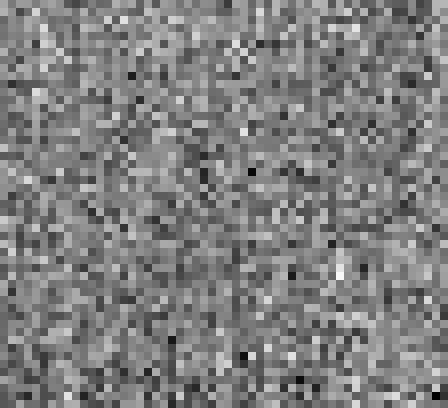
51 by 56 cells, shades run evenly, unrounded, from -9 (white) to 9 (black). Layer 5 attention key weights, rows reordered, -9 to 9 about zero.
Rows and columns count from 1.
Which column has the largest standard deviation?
43
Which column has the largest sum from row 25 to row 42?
30
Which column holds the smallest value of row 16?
54
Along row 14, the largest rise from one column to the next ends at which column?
39
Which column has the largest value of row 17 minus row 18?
46
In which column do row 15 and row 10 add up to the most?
17
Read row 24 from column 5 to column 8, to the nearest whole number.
-2 0 -1 0
